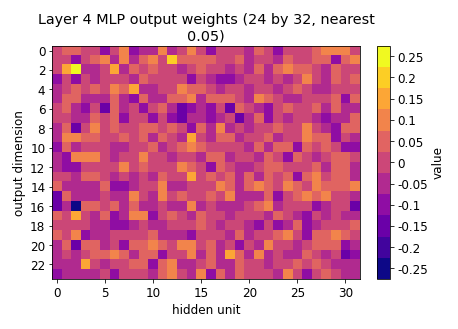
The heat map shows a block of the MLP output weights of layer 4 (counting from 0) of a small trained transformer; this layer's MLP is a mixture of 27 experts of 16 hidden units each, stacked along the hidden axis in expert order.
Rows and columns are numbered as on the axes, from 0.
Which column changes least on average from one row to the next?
20
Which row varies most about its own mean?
16
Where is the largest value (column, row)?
2, 2
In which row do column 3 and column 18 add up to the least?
6
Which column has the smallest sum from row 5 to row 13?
0
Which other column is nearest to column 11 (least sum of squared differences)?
27
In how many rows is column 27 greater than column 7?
13
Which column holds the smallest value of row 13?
25
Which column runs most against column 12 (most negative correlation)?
29
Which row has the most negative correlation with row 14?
4
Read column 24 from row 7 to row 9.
-0.05 0 0
